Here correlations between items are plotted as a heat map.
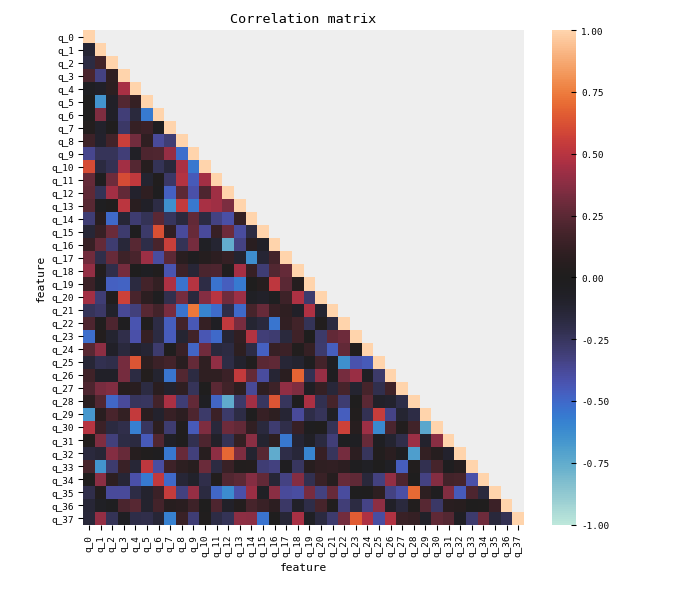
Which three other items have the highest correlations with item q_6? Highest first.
q_15, q_34, q_1
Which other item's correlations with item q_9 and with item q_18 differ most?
q_13
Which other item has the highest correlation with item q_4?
q_25
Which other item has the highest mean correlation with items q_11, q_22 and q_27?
q_12
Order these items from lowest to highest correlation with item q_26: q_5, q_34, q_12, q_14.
q_5, q_12, q_14, q_34
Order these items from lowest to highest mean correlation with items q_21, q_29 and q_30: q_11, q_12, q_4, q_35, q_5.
q_11, q_4, q_12, q_5, q_35
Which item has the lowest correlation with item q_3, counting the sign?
q_19
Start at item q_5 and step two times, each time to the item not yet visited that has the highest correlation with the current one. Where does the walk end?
q_10
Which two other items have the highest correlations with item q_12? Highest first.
q_32, q_22
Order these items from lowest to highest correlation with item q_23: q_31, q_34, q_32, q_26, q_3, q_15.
q_15, q_3, q_31, q_32, q_34, q_26
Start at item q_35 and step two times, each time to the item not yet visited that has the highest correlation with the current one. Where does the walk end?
q_16
